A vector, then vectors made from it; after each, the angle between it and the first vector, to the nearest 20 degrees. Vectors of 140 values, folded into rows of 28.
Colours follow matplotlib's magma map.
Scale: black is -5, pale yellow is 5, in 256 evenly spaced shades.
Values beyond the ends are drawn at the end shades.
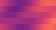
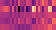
60 degrees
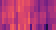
140 degrees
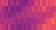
20 degrees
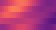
160 degrees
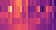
140 degrees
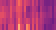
140 degrees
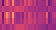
120 degrees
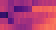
40 degrees
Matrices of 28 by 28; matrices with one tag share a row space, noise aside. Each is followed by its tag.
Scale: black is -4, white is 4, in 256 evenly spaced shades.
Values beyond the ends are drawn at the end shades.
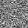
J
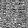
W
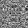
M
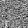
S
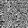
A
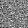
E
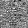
W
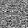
M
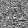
W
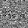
W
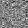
M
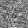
W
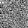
E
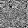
A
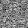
W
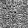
W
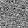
J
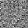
J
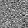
M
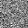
E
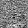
W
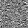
S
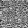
A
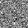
J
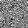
E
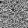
E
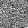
E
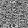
W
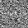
A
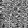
A
